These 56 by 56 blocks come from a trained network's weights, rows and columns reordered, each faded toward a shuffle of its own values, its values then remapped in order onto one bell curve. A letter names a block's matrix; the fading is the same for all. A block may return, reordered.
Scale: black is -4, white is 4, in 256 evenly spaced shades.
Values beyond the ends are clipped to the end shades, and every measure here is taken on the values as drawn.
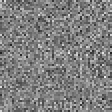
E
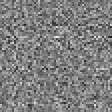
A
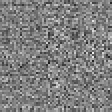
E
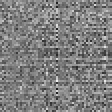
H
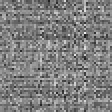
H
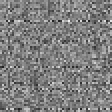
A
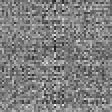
H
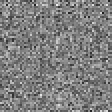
A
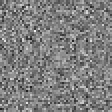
E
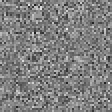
E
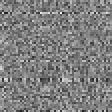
A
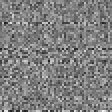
A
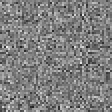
A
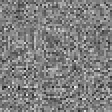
A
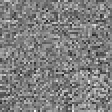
E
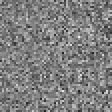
E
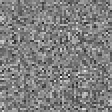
E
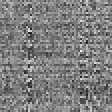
H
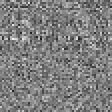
A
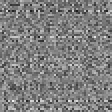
A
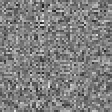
E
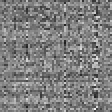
H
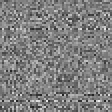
A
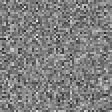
E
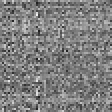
H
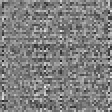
H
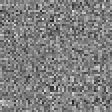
E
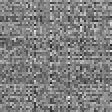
H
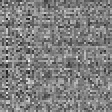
H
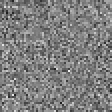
E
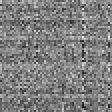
H
